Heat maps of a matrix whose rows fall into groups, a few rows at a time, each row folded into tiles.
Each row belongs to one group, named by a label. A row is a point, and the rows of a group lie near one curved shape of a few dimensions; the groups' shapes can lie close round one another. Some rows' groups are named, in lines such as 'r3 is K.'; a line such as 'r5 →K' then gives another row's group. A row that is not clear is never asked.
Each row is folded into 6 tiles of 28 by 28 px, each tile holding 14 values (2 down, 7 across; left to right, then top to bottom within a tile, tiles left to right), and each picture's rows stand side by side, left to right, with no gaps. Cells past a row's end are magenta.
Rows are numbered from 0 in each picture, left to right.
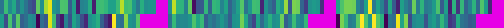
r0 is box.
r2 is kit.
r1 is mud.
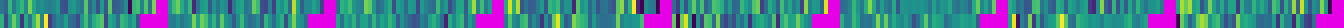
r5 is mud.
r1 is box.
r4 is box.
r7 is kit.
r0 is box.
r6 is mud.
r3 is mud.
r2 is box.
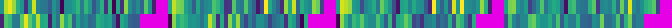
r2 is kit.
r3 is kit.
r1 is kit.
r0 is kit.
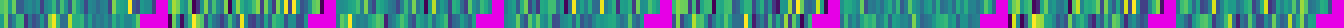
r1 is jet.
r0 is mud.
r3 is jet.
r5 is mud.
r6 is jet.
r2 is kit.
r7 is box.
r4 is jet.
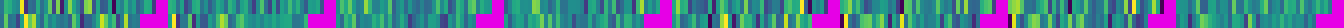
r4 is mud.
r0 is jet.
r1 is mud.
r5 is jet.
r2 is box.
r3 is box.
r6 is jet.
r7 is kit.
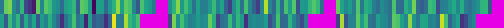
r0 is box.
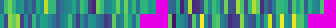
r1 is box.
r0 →box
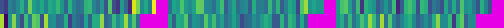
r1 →box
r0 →box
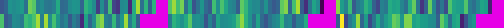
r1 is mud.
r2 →mud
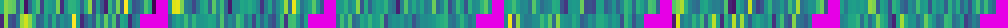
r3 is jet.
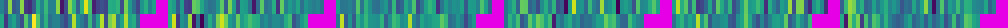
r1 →mud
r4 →mud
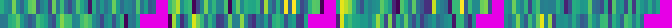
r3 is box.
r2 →kit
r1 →jet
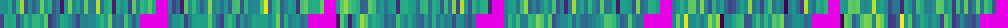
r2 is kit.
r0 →jet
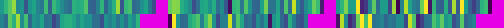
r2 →jet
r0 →mud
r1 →jet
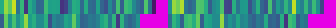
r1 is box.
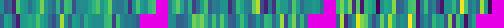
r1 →box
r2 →jet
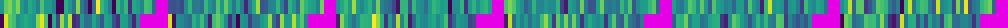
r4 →kit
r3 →jet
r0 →kit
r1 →box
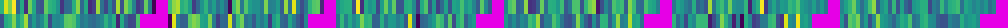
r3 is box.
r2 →jet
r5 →mud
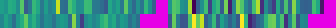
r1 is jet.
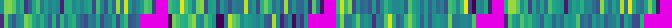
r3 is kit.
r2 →mud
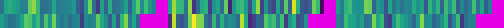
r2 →mud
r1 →jet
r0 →box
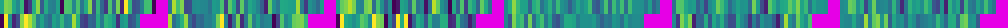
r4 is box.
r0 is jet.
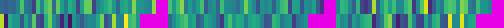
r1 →mud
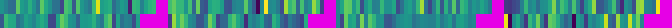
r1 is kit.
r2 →mud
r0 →kit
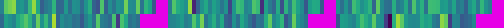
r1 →mud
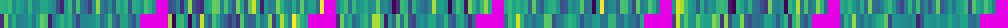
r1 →box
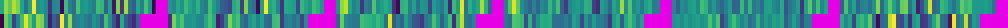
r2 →kit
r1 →kit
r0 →kit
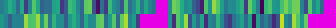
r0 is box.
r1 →box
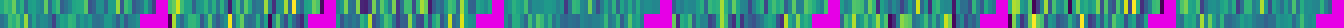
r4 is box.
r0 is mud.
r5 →kit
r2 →box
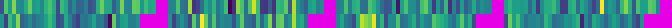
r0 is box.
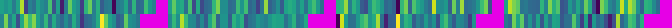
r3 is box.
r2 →jet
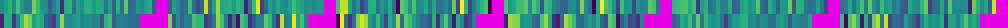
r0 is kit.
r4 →mud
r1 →box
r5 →box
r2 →jet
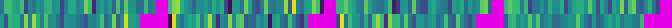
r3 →mud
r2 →jet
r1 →jet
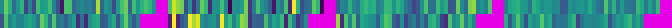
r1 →jet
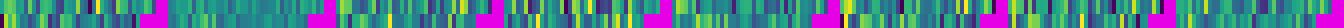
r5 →jet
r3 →box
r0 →kit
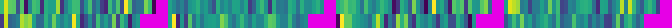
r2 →kit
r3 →box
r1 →mud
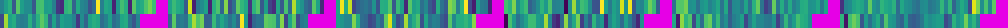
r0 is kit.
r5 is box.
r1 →jet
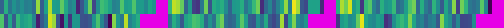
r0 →box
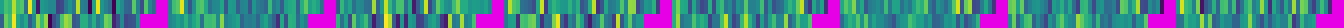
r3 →box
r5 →mud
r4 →mud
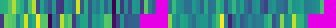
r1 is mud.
